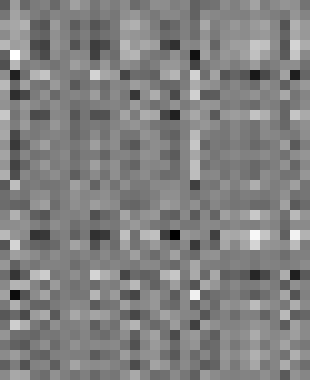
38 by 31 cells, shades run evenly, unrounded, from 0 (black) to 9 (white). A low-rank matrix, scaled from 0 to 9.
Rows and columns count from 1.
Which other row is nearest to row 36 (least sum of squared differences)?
31
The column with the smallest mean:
18
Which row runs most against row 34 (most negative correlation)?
26
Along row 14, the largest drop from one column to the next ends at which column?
2
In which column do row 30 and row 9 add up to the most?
20
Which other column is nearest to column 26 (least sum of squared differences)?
30
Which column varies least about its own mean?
7
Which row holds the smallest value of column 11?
24
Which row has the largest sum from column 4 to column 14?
28
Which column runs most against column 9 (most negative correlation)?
1
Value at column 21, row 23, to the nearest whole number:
5
